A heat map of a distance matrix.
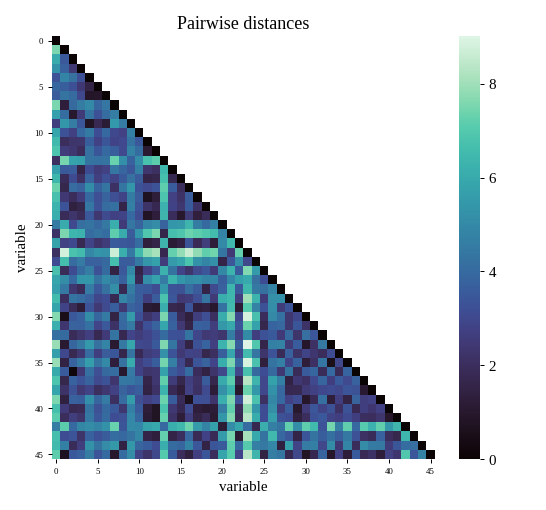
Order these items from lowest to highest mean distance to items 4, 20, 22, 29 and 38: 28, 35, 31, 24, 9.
9, 28, 31, 24, 35
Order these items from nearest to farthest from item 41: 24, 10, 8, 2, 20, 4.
2, 8, 10, 4, 20, 24
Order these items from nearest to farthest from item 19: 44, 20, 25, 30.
30, 25, 44, 20
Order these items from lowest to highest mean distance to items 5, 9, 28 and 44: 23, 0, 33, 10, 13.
10, 33, 0, 13, 23
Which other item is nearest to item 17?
11
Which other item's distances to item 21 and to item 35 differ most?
33
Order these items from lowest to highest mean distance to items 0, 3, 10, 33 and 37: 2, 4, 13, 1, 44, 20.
1, 2, 4, 44, 20, 13
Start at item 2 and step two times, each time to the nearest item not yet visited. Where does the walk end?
8
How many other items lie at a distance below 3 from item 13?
4
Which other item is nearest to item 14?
22
